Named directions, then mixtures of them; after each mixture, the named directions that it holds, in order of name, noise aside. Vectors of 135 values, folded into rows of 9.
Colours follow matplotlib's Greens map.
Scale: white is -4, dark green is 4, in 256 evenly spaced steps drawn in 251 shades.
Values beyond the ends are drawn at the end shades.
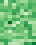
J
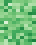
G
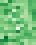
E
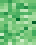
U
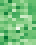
E, U.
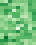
E.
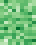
E, G.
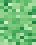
G.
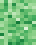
J, U.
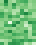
J.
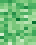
U.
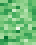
E.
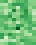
E.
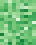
U.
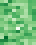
E.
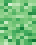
G.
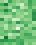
E, U.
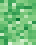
J, U.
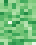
J.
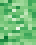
E.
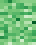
G, U.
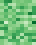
G, U.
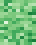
G.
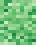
G.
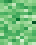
G, U.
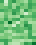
J.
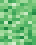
G, J.
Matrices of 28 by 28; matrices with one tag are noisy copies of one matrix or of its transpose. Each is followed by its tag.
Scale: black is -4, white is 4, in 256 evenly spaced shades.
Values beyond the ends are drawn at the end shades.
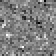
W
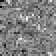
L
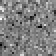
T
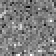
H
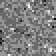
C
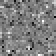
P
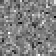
P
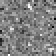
C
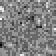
T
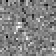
L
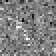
L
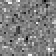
T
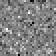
C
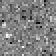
W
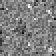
C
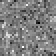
W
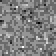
W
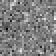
H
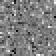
P
